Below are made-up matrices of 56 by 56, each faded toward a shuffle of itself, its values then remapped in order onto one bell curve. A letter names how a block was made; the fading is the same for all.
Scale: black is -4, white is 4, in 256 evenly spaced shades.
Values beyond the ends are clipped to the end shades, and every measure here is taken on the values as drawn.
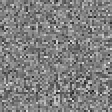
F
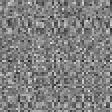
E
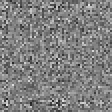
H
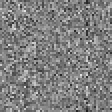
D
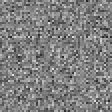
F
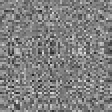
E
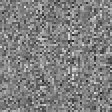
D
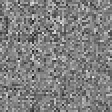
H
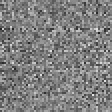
H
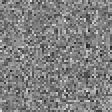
F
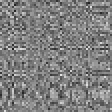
E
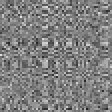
E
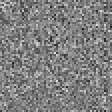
F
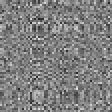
E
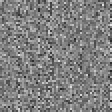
D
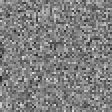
F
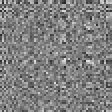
E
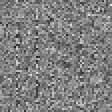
D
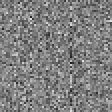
D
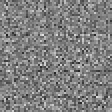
F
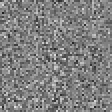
H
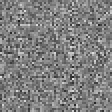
H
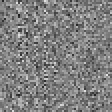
D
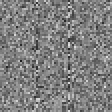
D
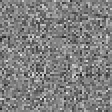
H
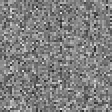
D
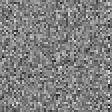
D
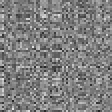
E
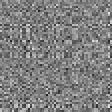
E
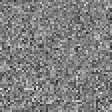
F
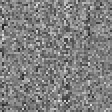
D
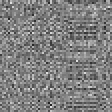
E
